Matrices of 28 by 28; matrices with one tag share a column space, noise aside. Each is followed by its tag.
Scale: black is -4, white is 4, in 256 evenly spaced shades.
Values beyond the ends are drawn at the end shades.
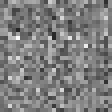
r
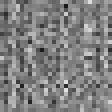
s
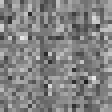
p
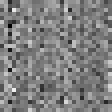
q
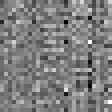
q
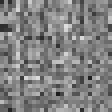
p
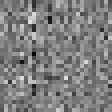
p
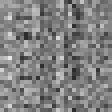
r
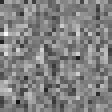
s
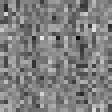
p
